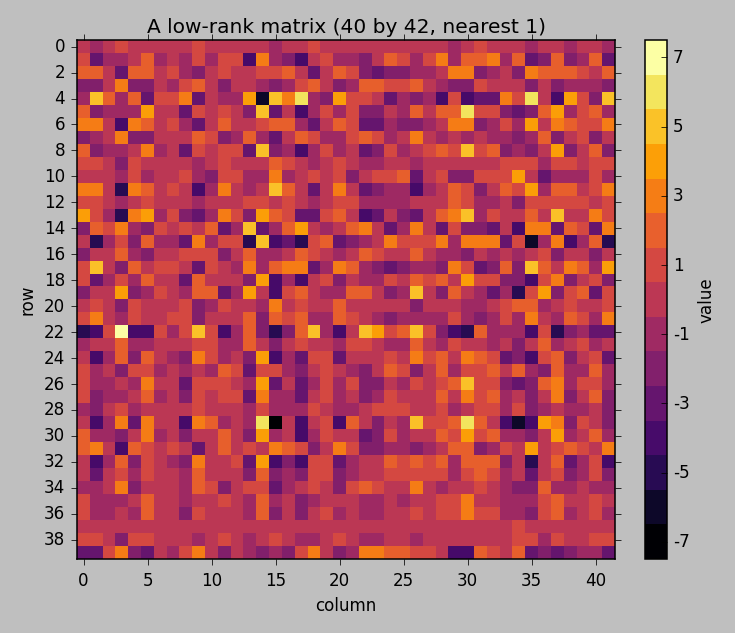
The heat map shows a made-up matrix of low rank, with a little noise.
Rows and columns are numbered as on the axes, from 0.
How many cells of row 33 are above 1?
3
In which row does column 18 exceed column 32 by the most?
22
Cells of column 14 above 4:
4
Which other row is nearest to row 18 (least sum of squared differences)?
24
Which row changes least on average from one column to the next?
37
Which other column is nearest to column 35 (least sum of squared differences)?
1
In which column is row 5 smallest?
17
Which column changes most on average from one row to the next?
35
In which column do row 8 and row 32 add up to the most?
14
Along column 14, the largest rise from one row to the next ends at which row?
5
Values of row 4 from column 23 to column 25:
0 -3 -1
